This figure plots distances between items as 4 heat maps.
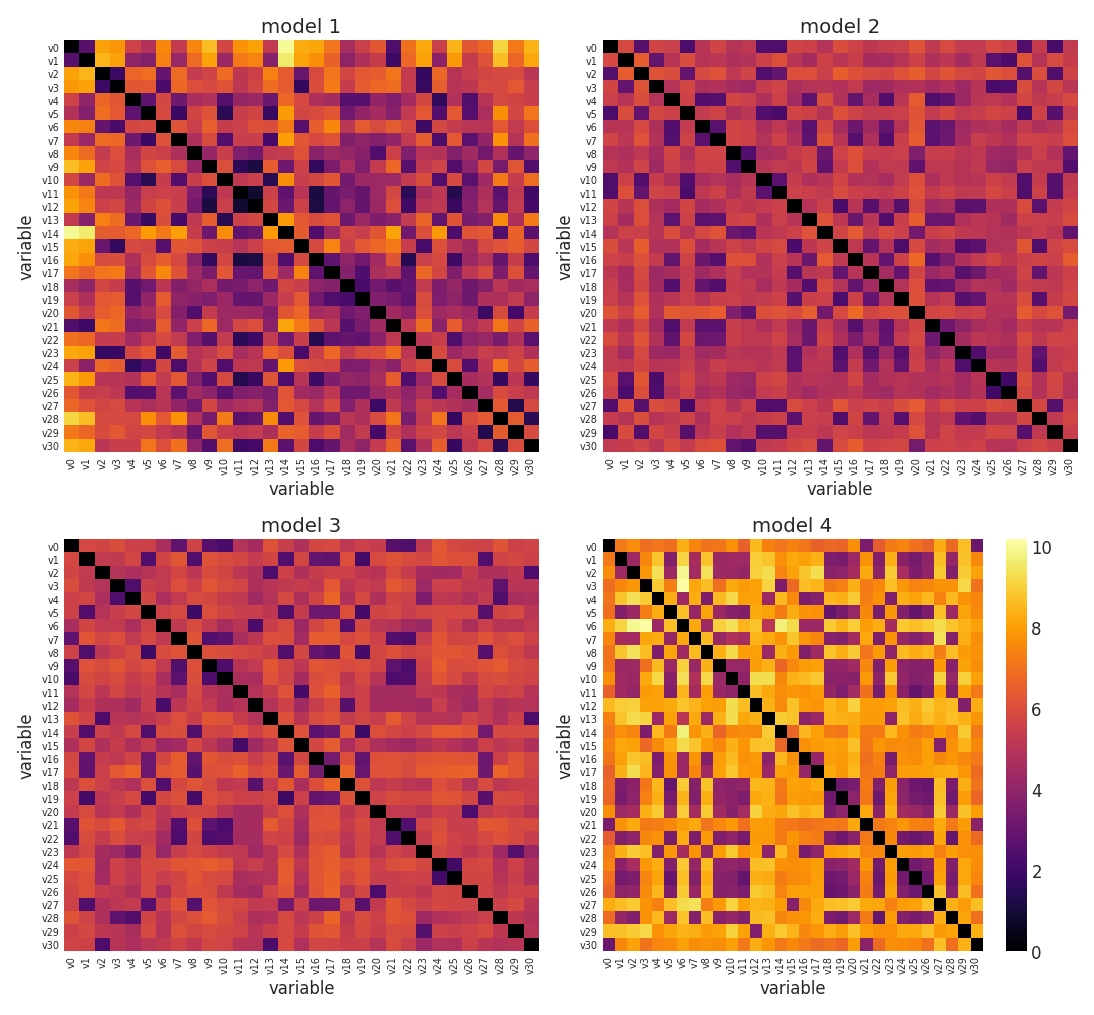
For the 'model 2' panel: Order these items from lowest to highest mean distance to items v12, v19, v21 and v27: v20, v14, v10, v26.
v10, v26, v14, v20
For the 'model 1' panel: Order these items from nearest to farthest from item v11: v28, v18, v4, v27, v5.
v28, v18, v4, v27, v5
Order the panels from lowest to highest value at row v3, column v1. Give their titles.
model 2, model 3, model 4, model 1
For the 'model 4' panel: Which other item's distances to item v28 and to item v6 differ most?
v2
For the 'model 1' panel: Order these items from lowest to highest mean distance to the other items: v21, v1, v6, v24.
v24, v21, v6, v1
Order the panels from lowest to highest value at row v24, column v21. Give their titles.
model 1, model 2, model 3, model 4
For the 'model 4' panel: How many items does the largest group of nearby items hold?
15
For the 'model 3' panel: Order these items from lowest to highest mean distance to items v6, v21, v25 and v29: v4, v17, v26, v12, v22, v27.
v12, v22, v4, v26, v27, v17
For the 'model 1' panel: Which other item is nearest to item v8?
v20
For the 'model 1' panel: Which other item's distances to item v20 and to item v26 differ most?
v29
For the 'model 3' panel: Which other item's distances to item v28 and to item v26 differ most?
v20
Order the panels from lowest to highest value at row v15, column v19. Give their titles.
model 2, model 3, model 1, model 4
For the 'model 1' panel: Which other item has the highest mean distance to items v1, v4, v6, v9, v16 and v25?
v0
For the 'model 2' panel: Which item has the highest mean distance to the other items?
v20
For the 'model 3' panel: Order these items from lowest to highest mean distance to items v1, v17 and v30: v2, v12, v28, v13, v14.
v14, v2, v13, v12, v28
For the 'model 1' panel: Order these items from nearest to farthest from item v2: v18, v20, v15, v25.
v15, v25, v18, v20
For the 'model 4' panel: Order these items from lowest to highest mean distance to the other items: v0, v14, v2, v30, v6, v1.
v1, v2, v0, v30, v14, v6
